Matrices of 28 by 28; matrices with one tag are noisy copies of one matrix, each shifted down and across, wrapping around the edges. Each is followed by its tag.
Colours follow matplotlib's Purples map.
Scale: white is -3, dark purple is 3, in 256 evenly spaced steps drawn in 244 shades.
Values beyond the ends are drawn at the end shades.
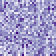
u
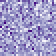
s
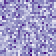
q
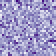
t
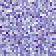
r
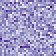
r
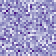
r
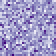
q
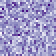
t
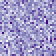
r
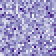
t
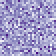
r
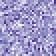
s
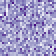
u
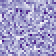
s
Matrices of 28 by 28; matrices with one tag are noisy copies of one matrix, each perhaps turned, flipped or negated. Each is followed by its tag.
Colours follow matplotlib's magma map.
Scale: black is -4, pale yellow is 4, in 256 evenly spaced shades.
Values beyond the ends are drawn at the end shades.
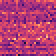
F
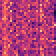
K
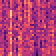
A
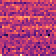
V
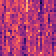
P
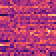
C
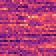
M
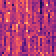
P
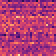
F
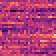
A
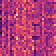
F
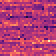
P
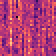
A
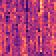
P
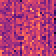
F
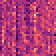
V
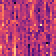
P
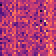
K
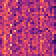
K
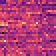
C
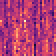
M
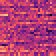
C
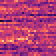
M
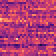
A
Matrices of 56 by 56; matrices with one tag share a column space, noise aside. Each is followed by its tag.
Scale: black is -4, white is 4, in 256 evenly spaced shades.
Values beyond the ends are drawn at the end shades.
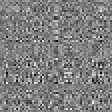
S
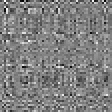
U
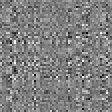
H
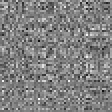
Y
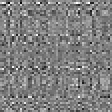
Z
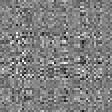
H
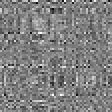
U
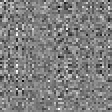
Y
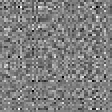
Y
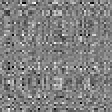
Z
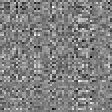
Y
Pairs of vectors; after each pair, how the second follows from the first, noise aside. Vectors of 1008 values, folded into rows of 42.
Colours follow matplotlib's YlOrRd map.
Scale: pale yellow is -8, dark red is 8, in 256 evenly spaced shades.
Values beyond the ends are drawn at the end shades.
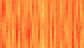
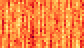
wrapped around, negated, scaled up.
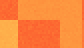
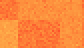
shrunk.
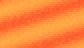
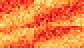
wrapped around, negated, scaled up.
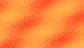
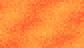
shrunk.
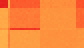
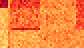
scaled up.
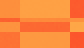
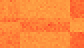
shrunk.
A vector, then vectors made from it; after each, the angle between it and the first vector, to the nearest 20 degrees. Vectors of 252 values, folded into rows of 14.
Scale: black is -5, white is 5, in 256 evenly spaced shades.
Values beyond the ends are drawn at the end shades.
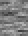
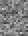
60 degrees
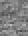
40 degrees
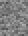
60 degrees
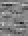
100 degrees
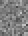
80 degrees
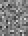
100 degrees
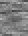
60 degrees
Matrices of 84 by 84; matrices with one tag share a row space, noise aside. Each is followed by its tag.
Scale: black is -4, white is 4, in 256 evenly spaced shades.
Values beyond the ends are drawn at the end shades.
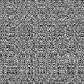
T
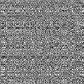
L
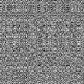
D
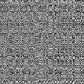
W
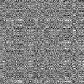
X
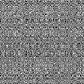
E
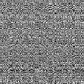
W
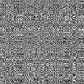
X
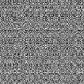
E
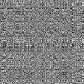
L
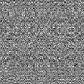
T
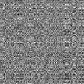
X
